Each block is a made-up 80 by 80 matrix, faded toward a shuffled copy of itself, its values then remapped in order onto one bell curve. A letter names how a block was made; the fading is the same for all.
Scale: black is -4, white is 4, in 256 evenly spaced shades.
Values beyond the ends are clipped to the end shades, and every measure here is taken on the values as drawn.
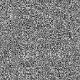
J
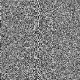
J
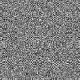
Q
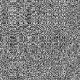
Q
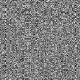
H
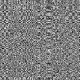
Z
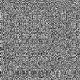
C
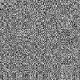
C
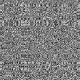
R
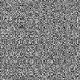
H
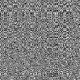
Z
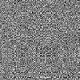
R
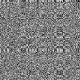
Z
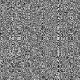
H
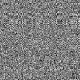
Q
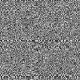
R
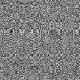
C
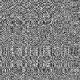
Z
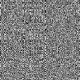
H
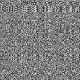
R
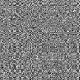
Z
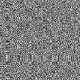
C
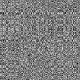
Z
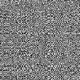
R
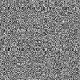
C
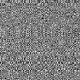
Z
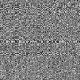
R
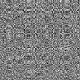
Z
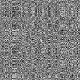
Z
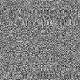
Q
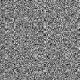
C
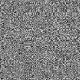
R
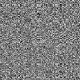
Q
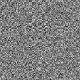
Q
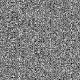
J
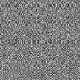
Z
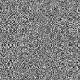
C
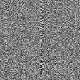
H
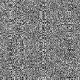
H
